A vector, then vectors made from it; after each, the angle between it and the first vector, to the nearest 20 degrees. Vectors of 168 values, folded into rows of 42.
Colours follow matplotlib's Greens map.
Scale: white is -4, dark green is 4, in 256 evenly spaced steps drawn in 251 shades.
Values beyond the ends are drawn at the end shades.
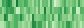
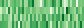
100 degrees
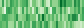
80 degrees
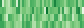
140 degrees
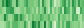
40 degrees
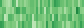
160 degrees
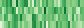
40 degrees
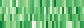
140 degrees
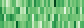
120 degrees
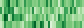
60 degrees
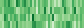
40 degrees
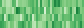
160 degrees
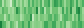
140 degrees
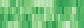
120 degrees
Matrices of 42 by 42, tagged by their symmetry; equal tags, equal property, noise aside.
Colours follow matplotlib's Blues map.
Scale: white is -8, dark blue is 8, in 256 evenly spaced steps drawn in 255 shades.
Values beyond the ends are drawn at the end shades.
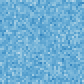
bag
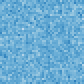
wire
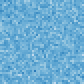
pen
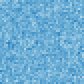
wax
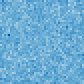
pen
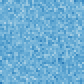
pen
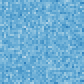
wire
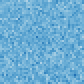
pen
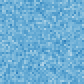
bag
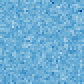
wax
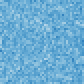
wire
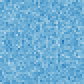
wire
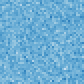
wax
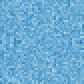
wire
